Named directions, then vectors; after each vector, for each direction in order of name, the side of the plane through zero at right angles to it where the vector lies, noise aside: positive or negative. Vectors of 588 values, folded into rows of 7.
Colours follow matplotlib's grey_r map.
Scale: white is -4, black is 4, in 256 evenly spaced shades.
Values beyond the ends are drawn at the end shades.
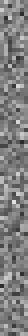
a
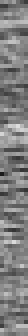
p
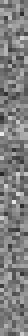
positive, positive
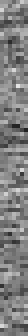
positive, negative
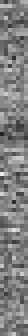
negative, negative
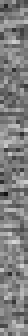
negative, positive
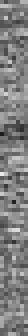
negative, negative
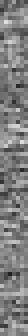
negative, positive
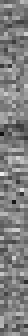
negative, negative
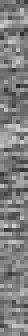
negative, positive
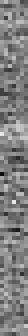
positive, positive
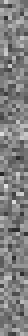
positive, positive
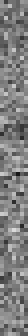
negative, negative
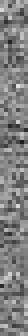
positive, negative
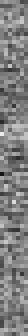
positive, positive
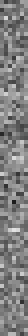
negative, negative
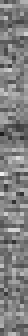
negative, negative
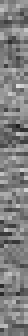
positive, negative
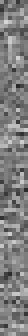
negative, positive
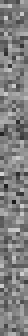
negative, negative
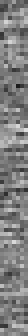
negative, positive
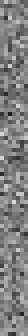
positive, positive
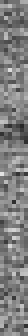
negative, negative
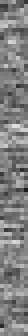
negative, positive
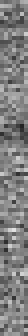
negative, negative
